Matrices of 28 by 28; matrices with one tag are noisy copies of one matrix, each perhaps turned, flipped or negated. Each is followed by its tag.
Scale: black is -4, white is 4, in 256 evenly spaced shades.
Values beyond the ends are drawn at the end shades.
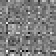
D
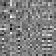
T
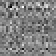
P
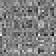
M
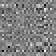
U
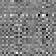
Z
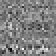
P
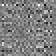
U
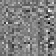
P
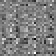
M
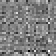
D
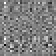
U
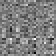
M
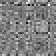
D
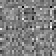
D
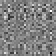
U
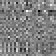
T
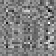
P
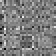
D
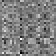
M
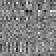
T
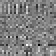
T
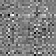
Z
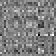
M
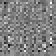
U
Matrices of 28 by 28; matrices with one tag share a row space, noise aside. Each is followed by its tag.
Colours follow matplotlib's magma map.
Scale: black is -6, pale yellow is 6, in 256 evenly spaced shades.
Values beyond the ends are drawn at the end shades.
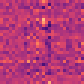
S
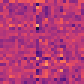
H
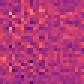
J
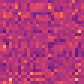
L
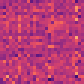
L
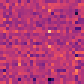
L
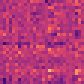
L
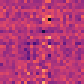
S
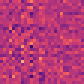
J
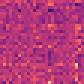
L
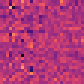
J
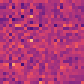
J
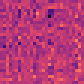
L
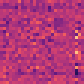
L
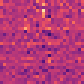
S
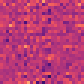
S
